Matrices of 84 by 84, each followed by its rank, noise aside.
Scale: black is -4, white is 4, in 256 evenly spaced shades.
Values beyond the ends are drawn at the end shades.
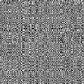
six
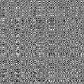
four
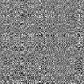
six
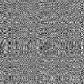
six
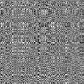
four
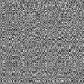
six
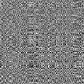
five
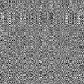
six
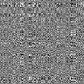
five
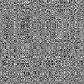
seven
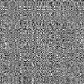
six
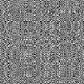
five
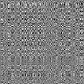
four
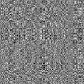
seven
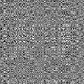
six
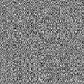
seven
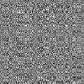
six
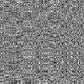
six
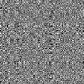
seven
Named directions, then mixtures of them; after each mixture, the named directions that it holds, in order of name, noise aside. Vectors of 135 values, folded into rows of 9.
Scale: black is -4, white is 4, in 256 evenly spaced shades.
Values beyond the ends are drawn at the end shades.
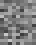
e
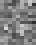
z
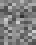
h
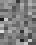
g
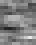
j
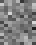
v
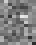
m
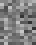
h, v, z.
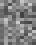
h, z.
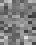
j, v, z.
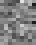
v, z.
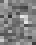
m.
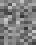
h.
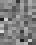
g.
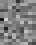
e, g, j.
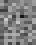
e, h, m.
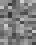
h, m, z.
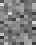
v.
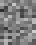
e, h, j.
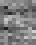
h, j.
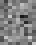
m.
